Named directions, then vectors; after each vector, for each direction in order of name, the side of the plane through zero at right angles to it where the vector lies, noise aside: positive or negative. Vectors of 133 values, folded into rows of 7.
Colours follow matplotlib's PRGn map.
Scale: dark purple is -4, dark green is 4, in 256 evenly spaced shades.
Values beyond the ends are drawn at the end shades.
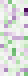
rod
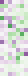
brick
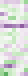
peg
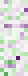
negative, positive, positive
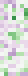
positive, positive, negative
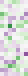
positive, negative, positive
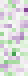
negative, positive, positive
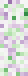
positive, positive, negative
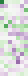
negative, negative, negative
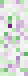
negative, positive, negative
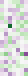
positive, negative, positive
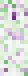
negative, negative, positive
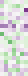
positive, positive, positive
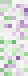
negative, positive, positive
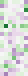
negative, negative, negative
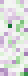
positive, negative, positive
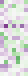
positive, positive, positive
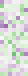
positive, positive, positive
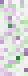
positive, negative, positive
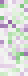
positive, positive, positive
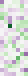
positive, negative, positive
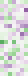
negative, positive, positive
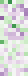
negative, negative, positive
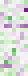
negative, positive, positive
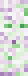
positive, negative, negative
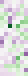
positive, negative, positive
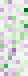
positive, negative, negative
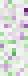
negative, positive, positive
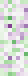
negative, positive, positive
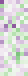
positive, positive, positive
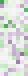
negative, negative, negative
